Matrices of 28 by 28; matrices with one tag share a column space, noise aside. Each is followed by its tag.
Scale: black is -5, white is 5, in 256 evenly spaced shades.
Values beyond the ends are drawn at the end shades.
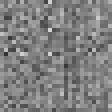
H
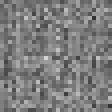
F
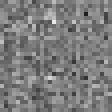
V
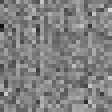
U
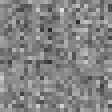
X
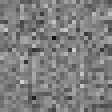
H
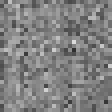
H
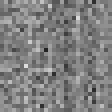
V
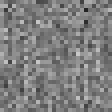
X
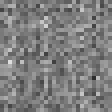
X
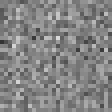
H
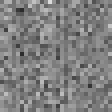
U
